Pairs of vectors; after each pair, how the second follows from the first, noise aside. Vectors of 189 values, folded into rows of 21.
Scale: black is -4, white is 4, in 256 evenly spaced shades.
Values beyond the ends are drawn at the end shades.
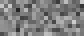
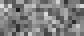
sign-scrambled.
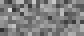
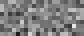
reversed.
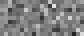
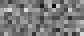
sign-scrambled.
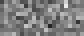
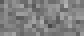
shrunk.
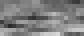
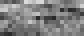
reversed.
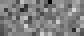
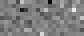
partly zeroed.
